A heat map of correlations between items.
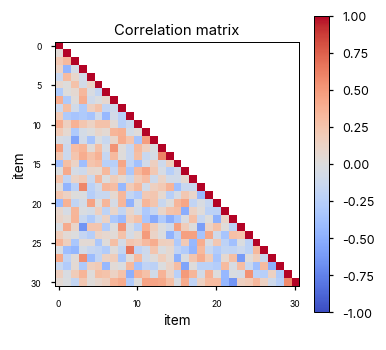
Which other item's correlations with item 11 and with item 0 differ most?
20
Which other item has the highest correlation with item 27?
3
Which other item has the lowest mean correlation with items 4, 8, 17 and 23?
18
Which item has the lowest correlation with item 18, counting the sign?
23
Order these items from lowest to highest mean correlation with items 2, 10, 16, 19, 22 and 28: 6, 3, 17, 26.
26, 3, 6, 17
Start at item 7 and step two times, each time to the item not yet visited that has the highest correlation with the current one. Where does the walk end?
14
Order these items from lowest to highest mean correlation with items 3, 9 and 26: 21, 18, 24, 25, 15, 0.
15, 24, 21, 0, 25, 18
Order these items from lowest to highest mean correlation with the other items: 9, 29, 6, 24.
9, 6, 24, 29
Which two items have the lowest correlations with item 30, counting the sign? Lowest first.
22, 21
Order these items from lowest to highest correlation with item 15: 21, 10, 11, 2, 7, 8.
10, 7, 11, 2, 21, 8
